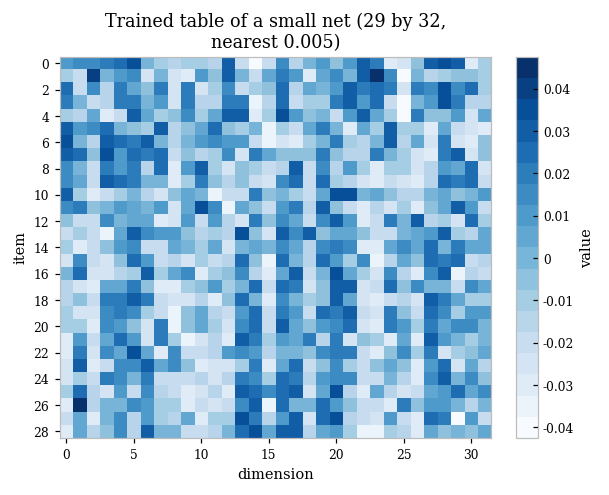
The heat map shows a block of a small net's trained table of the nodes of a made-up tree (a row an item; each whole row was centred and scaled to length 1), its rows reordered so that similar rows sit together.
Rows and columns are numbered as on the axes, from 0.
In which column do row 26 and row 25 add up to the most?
1
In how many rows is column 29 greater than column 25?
17
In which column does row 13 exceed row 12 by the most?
13
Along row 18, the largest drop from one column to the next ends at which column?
7
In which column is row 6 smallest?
15
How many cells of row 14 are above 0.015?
3
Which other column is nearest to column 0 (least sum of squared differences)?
9
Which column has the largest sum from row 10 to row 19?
20
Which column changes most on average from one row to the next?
29
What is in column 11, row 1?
-0.005
